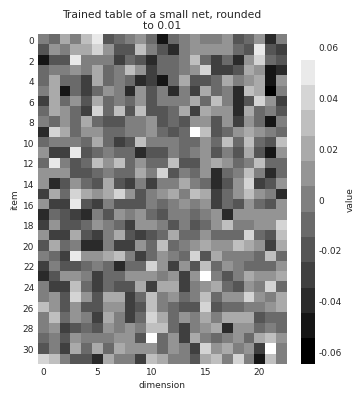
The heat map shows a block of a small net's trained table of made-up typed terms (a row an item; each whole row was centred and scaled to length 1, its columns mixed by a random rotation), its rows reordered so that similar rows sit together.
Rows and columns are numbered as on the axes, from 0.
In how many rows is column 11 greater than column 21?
14
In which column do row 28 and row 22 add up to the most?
10
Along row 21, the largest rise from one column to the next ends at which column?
3
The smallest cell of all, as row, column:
5, 21
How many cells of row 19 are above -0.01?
8
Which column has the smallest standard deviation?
6
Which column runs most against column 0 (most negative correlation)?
20
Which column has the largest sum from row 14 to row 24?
19
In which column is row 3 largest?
15
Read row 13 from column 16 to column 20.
-0.04 -0.01 0 0.03 0
